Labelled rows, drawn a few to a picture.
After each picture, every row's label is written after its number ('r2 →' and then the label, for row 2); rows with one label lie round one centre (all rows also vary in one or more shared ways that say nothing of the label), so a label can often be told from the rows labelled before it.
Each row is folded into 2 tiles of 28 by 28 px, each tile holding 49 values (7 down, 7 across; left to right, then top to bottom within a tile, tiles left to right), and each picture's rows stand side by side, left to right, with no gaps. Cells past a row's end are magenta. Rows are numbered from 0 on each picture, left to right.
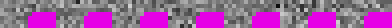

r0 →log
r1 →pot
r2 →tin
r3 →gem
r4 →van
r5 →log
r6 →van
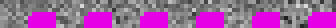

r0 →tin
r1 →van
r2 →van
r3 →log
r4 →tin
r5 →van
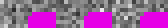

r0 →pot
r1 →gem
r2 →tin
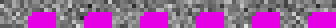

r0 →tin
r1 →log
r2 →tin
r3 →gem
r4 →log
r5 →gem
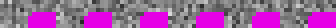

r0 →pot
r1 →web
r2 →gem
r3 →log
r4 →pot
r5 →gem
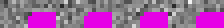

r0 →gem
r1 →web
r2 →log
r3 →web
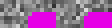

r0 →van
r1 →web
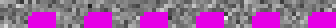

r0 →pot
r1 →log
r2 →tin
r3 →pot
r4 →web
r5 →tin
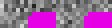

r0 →log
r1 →tin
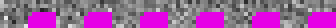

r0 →pot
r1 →van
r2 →gem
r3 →tin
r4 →tin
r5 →gem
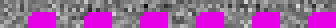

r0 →tin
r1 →log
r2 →log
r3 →van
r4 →log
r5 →log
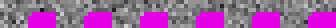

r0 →pot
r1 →web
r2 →van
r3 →van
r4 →log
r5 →web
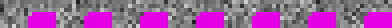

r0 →van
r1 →tin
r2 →gem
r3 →web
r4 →web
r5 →web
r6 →gem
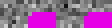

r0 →pot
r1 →gem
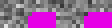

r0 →gem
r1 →gem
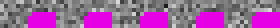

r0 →web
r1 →gem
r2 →van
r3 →pot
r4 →gem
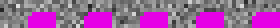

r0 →pot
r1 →log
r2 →van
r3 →web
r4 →tin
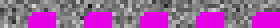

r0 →pot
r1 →log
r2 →van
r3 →tin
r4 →pot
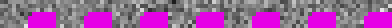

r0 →gem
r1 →pot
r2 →web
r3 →gem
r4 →pot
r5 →gem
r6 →tin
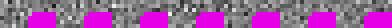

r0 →van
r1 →tin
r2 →pot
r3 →log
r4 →web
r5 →log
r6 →web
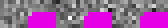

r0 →van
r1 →tin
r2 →pot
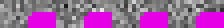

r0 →tin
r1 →gem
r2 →web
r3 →web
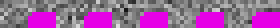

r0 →web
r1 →log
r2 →pot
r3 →tin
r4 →pot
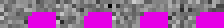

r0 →web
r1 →van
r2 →web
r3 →pot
